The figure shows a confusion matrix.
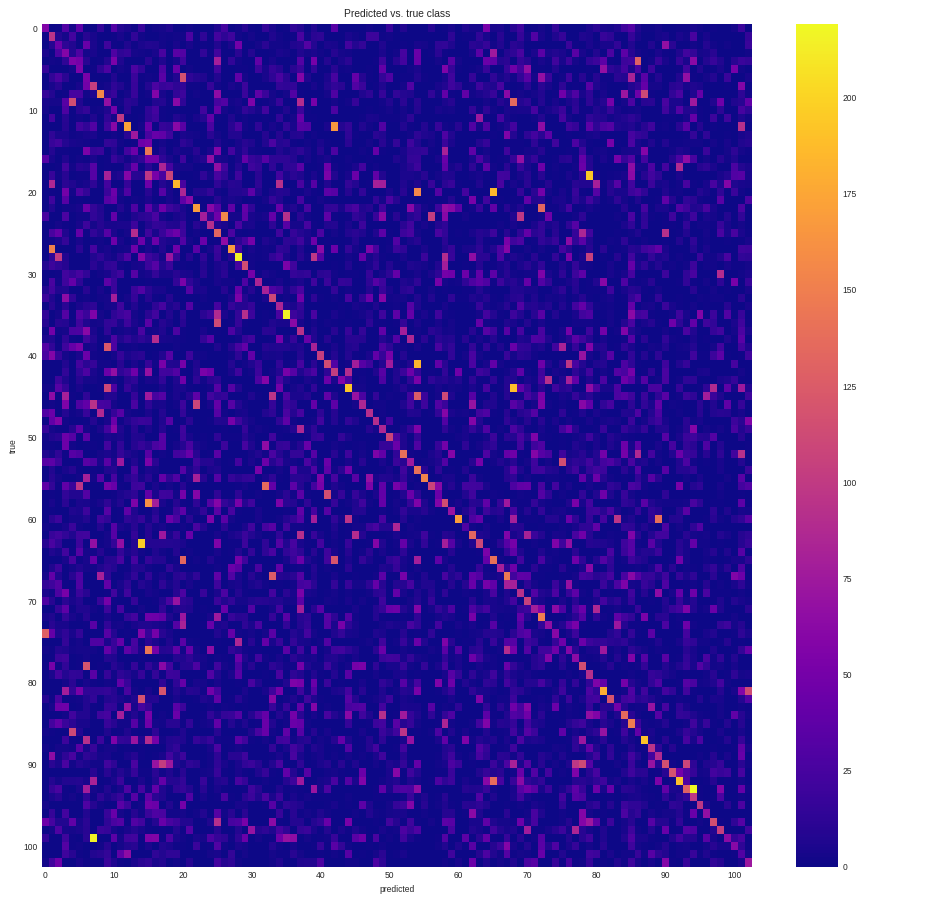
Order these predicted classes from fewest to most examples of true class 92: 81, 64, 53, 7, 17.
53, 81, 17, 64, 7
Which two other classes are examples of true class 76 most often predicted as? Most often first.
15, 67
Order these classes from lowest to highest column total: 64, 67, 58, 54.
64, 67, 54, 58
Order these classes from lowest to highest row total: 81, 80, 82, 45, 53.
82, 80, 53, 81, 45
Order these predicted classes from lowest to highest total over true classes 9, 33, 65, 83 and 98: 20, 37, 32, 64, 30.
32, 64, 30, 20, 37
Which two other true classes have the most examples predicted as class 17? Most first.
81, 90
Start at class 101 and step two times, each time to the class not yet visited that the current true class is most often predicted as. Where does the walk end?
42
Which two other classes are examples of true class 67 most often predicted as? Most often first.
33, 8
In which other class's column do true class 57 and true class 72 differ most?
41
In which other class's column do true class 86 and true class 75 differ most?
4
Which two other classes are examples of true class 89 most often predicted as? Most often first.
1, 101
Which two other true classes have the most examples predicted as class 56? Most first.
23, 83
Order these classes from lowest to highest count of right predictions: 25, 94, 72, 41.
94, 41, 25, 72
